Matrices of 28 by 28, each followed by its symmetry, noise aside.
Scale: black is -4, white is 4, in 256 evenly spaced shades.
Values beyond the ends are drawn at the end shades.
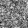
no symmetry.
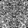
mirrored left to right.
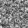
no symmetry.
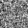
antisymmetric.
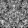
mirrored left to right.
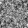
same after a half turn.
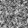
antisymmetric.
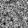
no symmetry.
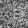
mirrored top to bottom.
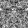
mirrored left to right.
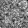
symmetric across the other diagonal.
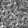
symmetric across the other diagonal.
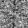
same after a half turn.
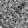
symmetric across the other diagonal.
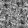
same after a half turn.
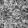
mirrored top to bottom.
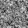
antisymmetric.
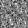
same after a half turn.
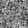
antisymmetric.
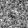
antisymmetric.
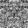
mirrored left to right.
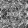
mirrored top to bottom.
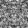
mirrored left to right.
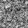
no symmetry.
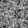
mirrored top to bottom.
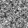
symmetric across the other diagonal.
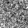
symmetric across the other diagonal.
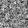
no symmetry.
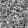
no symmetry.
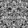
mirrored left to right.
